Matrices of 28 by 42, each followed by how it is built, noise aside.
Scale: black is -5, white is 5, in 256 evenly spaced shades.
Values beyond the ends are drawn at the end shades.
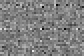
uneven rows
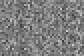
repeating rows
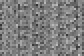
repeating rows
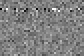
uneven rows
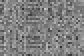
blocks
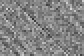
Toeplitz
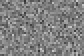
noise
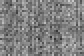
blocks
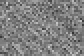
Toeplitz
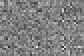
low rank
